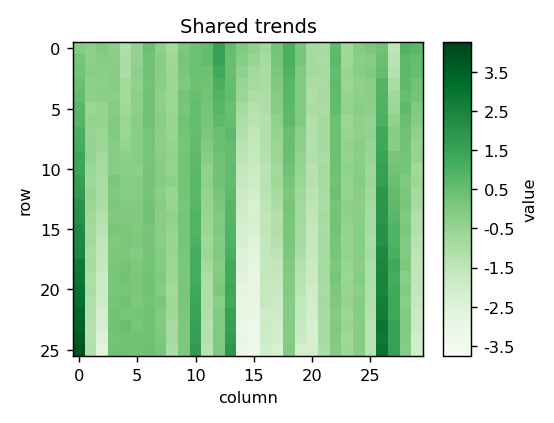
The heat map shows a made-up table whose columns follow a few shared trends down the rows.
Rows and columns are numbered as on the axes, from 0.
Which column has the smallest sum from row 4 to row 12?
15
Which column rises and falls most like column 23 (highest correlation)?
8
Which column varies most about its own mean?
0
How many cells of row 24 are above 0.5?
5
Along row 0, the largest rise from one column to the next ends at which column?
28
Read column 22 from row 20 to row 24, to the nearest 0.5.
0 0 0 0 0
